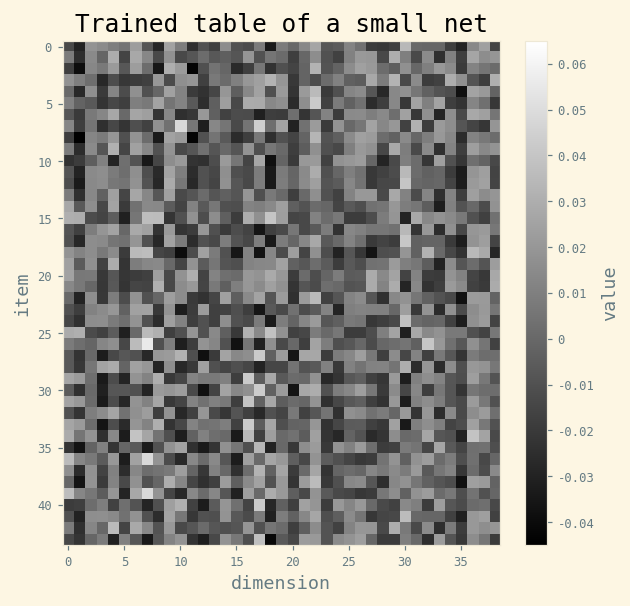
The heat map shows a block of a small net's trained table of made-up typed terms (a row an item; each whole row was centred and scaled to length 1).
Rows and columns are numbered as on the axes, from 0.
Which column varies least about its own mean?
2
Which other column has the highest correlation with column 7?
32
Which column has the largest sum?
22
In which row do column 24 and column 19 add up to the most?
7
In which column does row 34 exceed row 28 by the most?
16
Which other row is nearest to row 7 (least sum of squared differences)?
37
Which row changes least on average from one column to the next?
14
